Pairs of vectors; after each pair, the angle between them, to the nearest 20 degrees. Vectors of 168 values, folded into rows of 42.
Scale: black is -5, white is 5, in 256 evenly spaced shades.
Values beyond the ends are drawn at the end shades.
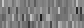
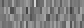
100 degrees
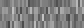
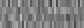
60 degrees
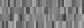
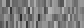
60 degrees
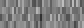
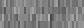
100 degrees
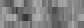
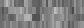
140 degrees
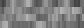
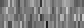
80 degrees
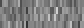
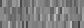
20 degrees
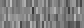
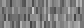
160 degrees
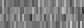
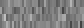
140 degrees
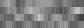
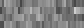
40 degrees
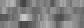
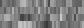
140 degrees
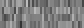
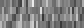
120 degrees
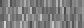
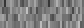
100 degrees
